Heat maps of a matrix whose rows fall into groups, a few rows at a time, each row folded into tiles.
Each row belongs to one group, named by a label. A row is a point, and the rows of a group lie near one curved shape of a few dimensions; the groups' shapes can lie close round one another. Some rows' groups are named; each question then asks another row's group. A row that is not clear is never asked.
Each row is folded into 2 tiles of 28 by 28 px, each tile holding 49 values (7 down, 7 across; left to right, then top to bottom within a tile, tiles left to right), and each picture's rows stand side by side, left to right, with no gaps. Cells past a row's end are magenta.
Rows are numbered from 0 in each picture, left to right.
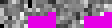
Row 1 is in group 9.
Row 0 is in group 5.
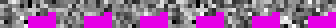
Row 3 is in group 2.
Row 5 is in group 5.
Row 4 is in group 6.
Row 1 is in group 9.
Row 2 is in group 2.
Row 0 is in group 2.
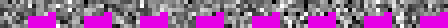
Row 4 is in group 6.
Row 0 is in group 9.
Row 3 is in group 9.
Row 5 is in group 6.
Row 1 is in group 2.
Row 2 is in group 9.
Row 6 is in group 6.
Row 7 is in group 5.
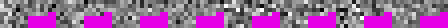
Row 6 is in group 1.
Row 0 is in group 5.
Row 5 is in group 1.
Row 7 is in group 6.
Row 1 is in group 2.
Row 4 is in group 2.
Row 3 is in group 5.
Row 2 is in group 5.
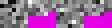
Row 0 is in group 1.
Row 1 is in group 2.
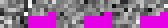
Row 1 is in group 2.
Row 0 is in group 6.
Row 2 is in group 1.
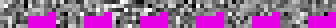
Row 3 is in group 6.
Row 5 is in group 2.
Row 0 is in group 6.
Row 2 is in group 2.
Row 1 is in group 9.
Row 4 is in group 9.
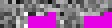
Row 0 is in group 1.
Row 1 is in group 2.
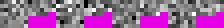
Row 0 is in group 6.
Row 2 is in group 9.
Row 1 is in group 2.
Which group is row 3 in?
9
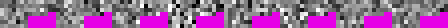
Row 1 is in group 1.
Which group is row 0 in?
6
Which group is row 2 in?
9
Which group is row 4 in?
6
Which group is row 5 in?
6
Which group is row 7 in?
9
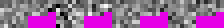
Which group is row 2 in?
9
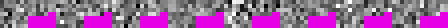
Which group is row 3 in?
2
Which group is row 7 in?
9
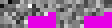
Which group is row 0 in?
9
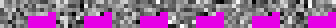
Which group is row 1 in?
6
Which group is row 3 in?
5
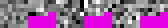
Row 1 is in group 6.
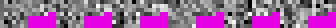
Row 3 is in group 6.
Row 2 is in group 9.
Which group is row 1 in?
9
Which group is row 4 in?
6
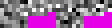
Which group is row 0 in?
9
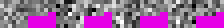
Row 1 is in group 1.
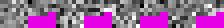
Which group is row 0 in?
6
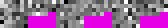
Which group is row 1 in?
9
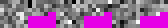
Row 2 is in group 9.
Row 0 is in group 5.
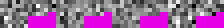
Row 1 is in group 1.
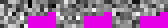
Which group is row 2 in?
9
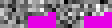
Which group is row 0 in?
6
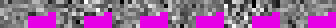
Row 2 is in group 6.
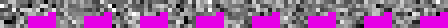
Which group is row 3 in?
6
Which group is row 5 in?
5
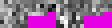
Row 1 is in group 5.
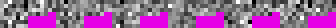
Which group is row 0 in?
6
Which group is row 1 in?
9
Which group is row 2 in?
9
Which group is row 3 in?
2
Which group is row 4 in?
2
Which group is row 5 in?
5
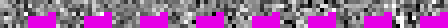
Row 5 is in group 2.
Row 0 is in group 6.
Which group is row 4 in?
1
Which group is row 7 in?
5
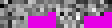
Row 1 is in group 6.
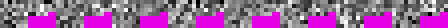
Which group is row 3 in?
5
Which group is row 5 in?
6
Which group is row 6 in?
5
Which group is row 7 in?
6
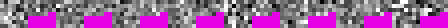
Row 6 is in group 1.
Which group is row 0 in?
5
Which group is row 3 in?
1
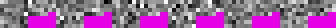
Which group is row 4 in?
9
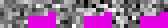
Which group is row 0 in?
1
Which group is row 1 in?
2
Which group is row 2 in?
6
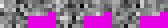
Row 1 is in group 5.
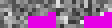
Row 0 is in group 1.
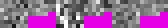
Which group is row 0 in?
5
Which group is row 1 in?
5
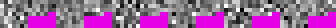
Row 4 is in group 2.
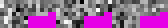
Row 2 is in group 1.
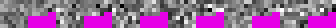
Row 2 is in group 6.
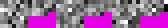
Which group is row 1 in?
2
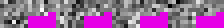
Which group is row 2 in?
2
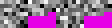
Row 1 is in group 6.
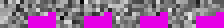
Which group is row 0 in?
5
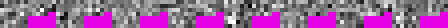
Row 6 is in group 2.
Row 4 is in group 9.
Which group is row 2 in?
6
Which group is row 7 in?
5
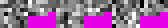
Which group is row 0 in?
6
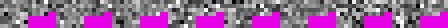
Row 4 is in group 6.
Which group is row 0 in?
2
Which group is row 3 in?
2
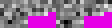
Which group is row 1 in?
9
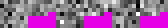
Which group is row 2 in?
6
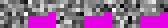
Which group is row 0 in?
9
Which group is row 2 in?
6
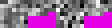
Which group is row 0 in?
2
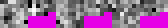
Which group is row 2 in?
1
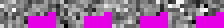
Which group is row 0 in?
2
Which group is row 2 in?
2
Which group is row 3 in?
2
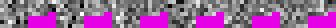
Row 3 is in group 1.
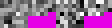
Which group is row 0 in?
9
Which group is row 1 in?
6
